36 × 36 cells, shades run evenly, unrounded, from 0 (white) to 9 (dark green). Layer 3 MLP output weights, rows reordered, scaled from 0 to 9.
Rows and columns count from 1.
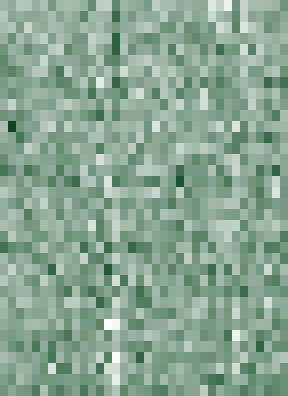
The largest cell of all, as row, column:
12, 2
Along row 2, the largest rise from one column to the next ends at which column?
15
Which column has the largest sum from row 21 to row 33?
18
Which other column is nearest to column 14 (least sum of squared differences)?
22
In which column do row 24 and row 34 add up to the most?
13
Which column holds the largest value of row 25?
14
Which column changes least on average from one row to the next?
25
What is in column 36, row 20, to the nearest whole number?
5
